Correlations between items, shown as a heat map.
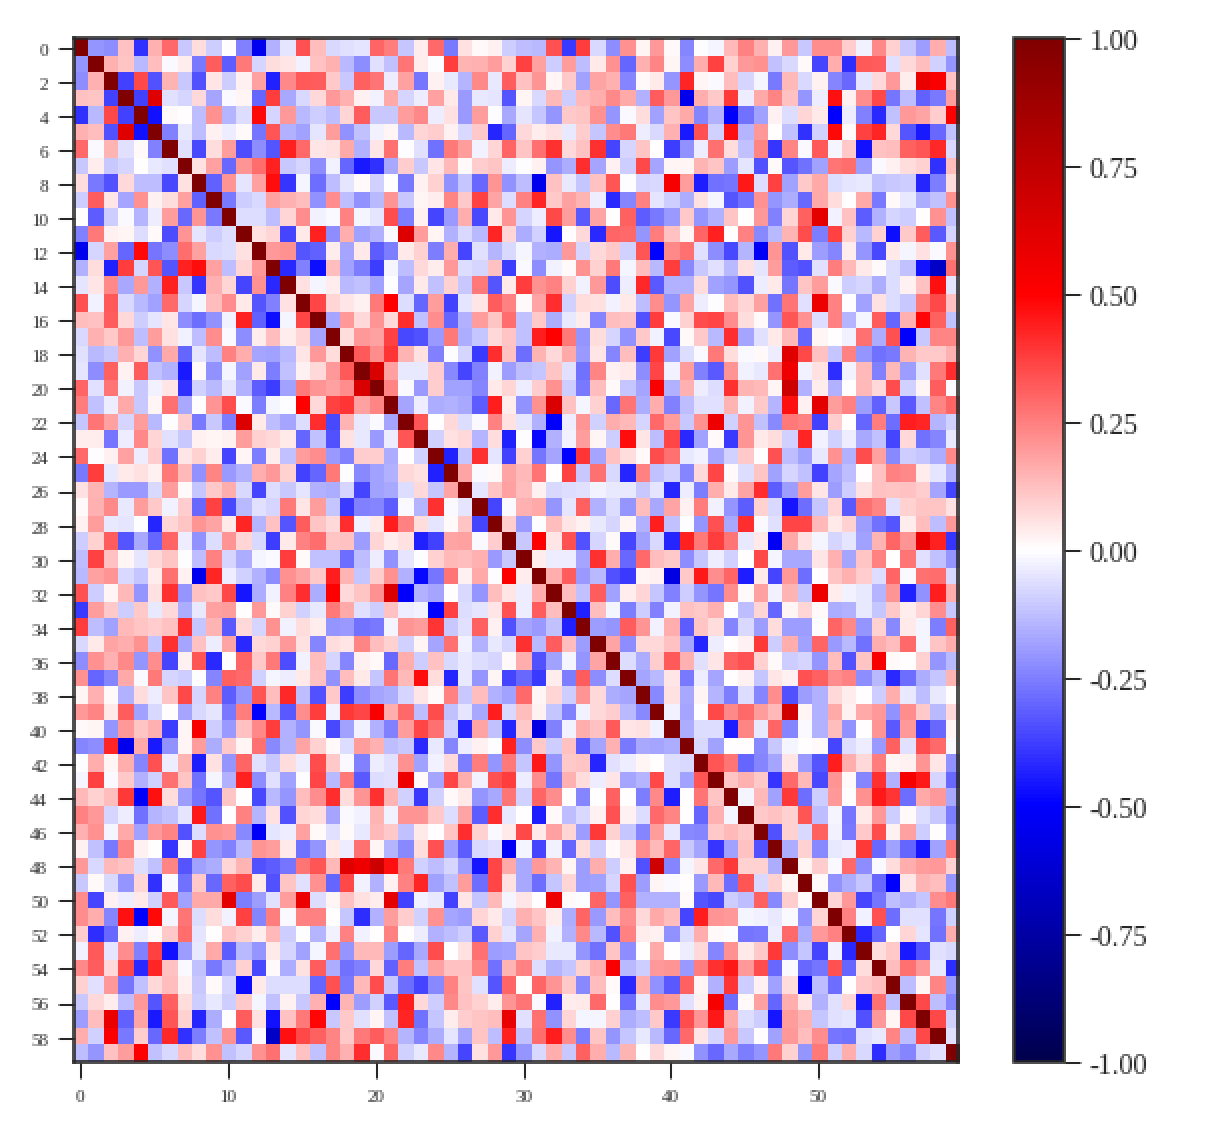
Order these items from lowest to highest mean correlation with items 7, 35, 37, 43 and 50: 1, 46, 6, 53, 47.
53, 47, 1, 46, 6
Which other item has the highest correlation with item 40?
8
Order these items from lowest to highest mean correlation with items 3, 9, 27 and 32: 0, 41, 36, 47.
41, 36, 47, 0
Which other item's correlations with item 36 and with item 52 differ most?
54
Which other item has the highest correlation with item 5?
3
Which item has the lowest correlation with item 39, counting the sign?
12
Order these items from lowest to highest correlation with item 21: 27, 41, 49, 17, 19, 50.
27, 41, 49, 19, 17, 50
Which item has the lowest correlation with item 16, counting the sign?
13
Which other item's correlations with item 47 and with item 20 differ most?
48
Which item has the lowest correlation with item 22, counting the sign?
32
